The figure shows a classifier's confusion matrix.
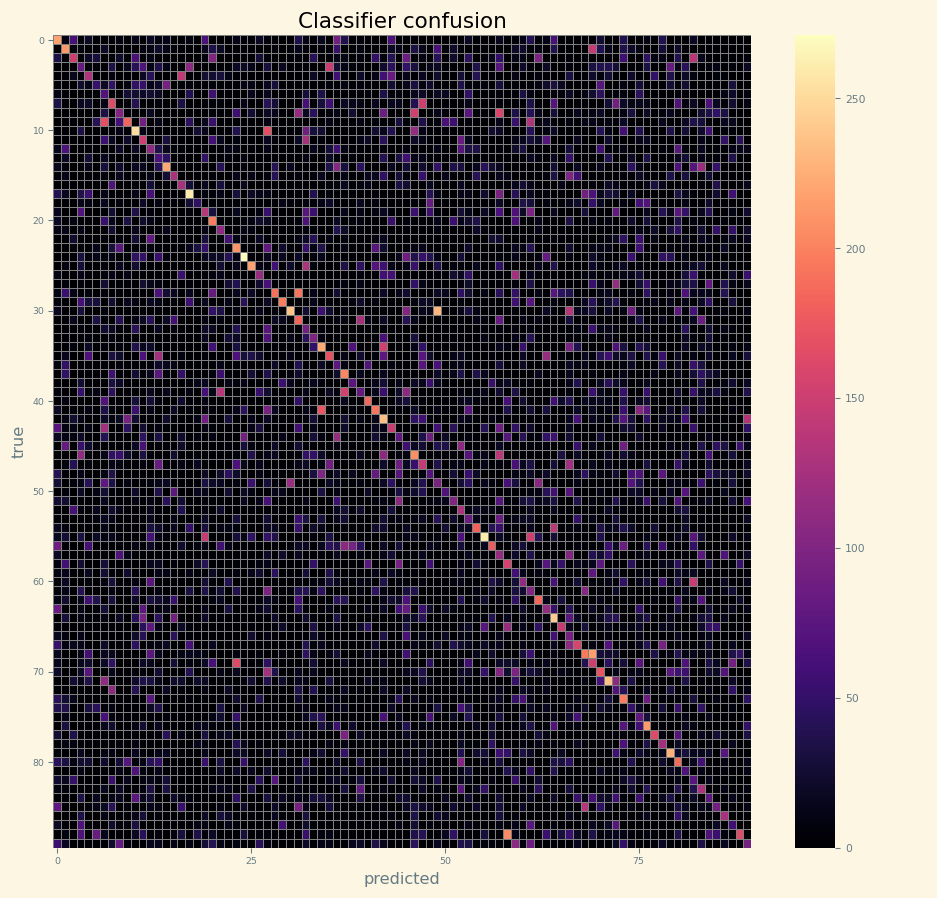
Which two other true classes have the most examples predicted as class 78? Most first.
67, 48
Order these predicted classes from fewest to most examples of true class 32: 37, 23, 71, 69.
37, 71, 23, 69
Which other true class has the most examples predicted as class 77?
4
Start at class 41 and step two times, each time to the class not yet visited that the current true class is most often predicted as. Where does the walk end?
42
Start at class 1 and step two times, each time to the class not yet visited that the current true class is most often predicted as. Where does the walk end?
23
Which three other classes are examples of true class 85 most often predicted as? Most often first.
68, 31, 0
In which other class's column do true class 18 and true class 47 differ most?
66
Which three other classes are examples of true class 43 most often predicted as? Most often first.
6, 57, 0
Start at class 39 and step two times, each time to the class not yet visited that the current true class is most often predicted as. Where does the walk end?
13
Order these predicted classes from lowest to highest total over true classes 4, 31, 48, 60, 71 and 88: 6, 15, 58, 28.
28, 15, 6, 58
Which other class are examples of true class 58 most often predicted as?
44
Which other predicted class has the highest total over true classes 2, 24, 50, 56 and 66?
45
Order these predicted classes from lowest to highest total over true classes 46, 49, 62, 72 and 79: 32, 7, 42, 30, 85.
85, 32, 30, 42, 7
